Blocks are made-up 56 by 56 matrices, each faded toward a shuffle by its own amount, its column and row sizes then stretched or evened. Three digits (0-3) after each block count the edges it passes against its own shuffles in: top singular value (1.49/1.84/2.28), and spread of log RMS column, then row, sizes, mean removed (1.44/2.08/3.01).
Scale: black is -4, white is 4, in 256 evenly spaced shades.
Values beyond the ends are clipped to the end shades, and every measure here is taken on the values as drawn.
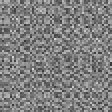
3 0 1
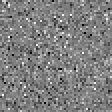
0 0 0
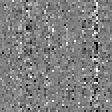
2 2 0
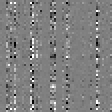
3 3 1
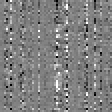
3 3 0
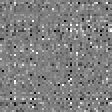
2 1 2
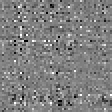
1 2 2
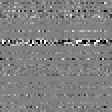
2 0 3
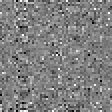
2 1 1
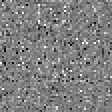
1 1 1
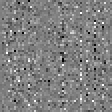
0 2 1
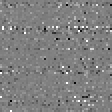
0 1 2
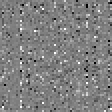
0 2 0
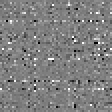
0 1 2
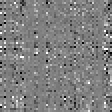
1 3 1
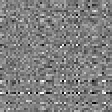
3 1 2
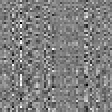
3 3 0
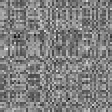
3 1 0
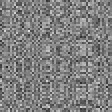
3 2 0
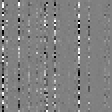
3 3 0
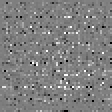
0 1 2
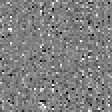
1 2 0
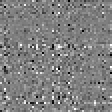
2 2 2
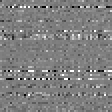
2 0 3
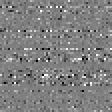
1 0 3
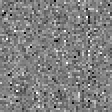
1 1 0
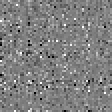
1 2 1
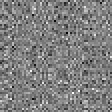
3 1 0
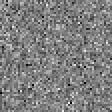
0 0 0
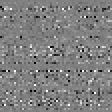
1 1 3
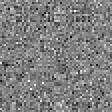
2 0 0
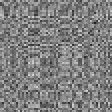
3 1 2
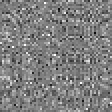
3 0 1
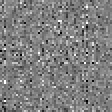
1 2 1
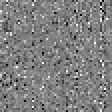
1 2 0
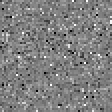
0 0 1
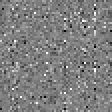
1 1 1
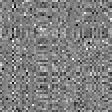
3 1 0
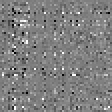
2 2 2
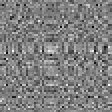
3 0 2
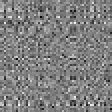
3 1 2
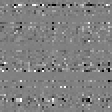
1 1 3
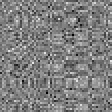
3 1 0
